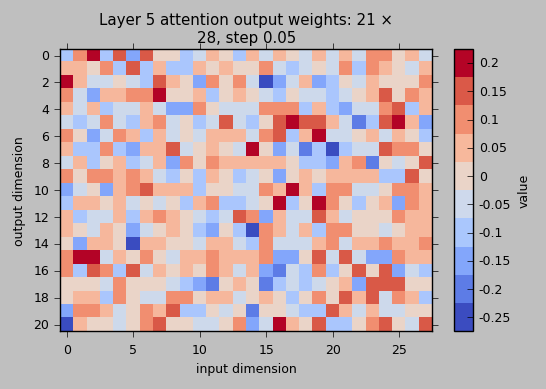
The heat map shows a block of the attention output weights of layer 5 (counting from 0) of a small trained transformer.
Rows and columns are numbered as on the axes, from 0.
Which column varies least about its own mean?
12
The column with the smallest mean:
10
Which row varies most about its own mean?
5
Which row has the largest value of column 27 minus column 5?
14
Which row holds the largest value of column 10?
4
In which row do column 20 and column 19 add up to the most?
11
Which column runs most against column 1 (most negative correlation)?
24
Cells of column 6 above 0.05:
6
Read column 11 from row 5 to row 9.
-0.05 0.05 0.05 0.1 0.05
